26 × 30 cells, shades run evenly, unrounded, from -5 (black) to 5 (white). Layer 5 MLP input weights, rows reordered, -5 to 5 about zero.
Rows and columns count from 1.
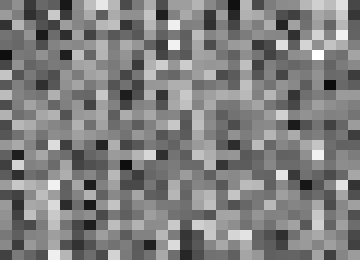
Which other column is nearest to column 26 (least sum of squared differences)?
28
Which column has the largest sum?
27
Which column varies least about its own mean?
19
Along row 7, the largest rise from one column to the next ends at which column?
13
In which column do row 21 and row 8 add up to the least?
2
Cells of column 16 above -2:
23
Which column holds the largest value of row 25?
15
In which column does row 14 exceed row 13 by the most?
25
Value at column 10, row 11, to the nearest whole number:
0
